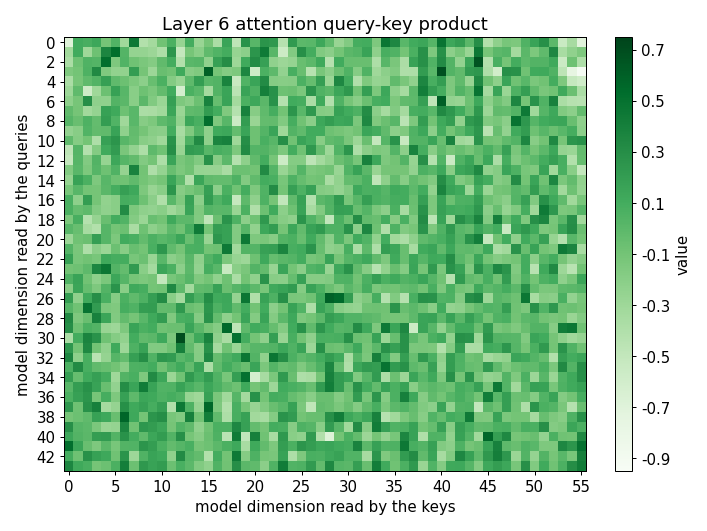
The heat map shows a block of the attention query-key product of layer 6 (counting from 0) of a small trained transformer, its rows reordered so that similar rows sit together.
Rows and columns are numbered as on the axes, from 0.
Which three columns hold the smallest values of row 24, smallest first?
10, 41, 18
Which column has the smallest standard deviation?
1
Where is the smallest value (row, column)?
3, 55
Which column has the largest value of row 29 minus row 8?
36
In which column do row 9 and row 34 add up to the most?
19
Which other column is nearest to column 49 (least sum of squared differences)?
16
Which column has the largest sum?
44
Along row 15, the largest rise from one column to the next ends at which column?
40
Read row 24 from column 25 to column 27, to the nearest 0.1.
0.2 -0.2 -0.2
